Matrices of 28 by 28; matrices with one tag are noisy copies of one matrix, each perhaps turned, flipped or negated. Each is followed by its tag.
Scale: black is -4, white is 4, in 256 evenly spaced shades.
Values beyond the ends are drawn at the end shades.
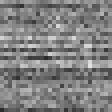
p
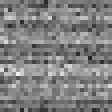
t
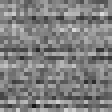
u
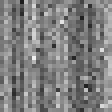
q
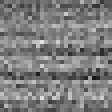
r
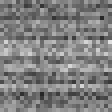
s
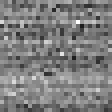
q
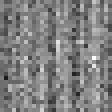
r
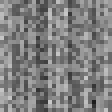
t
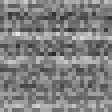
r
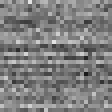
p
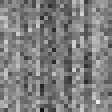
s
